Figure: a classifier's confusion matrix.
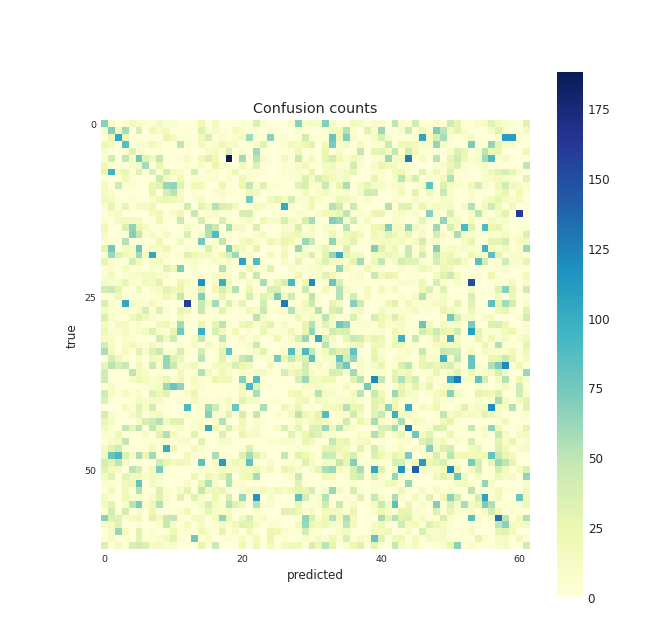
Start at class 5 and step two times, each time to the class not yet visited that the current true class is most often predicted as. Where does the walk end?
55
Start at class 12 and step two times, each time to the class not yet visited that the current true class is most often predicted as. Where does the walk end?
3
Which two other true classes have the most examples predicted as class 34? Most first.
19, 29
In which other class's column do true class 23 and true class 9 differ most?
53
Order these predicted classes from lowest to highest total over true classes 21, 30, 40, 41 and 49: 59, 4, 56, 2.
4, 2, 59, 56
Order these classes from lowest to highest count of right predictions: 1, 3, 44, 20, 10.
10, 1, 3, 20, 44
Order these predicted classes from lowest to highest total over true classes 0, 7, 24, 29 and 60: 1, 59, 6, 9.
6, 59, 9, 1
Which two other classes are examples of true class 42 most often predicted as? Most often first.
32, 15
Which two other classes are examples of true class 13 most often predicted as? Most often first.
60, 47
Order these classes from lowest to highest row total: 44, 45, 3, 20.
45, 3, 20, 44
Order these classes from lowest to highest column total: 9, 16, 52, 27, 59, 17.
52, 59, 27, 16, 9, 17
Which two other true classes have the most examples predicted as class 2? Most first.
48, 59
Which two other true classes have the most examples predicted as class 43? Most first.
50, 31
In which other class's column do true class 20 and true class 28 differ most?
54
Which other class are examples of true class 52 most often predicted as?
5
